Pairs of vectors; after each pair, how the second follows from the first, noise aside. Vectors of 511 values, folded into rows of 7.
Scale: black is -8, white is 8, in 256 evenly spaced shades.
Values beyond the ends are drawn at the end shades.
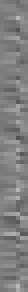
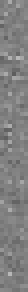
reversed, partly zeroed.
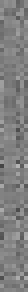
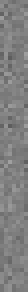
reversed, negated, shrunk.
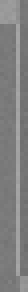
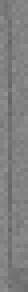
reversed, negated, shrunk.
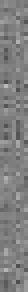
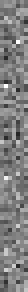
scaled up.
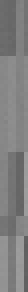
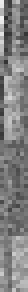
reversed, negated, scaled up.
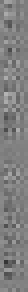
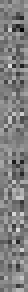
reversed, scaled up.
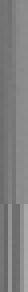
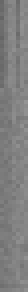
reversed, negated, shrunk.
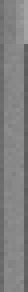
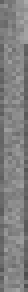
copied.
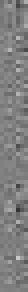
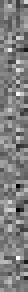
scaled up.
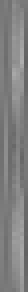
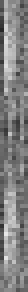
reversed, scaled up.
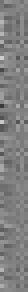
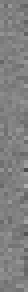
reversed, negated, shrunk.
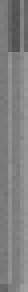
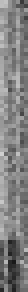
reversed, scaled up.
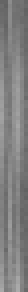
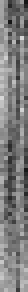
reversed, negated, scaled up.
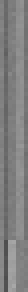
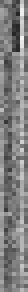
reversed, negated, scaled up.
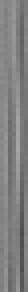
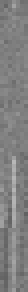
wrapped around, negated, partly zeroed.
